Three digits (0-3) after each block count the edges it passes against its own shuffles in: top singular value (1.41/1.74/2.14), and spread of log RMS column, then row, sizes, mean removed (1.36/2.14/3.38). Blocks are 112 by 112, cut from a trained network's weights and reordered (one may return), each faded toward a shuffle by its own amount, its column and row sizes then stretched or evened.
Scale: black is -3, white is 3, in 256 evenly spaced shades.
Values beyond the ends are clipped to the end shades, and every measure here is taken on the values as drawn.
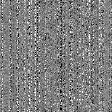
2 3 0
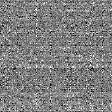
2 2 1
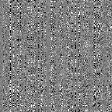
2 3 2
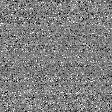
0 0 2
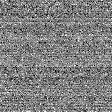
2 0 1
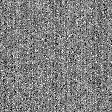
1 0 0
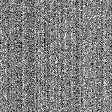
2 1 0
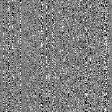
1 3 0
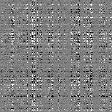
3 3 3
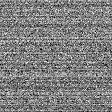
3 0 0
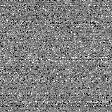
1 0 2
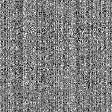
3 0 2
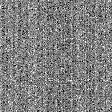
2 0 1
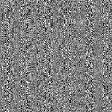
2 3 0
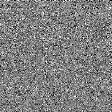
0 1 2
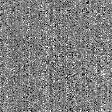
1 2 1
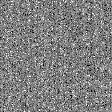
0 1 0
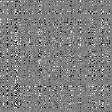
1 3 3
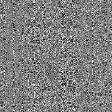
1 3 1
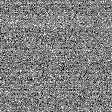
1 0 0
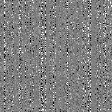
0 3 1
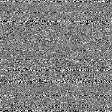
2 0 3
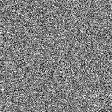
1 0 1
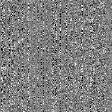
1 3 1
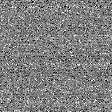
0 0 2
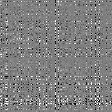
3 3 3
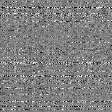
1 0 3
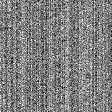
3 1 0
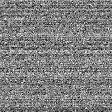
3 0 1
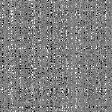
1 3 2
